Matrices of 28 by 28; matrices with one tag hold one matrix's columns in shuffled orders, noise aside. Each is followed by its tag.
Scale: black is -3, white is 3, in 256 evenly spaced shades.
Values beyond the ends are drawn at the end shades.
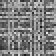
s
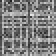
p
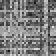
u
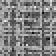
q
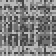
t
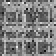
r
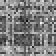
t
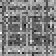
t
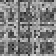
r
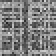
s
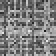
u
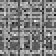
s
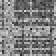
u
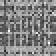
t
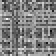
p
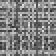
s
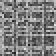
q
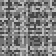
q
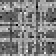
r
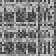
r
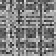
p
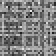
q
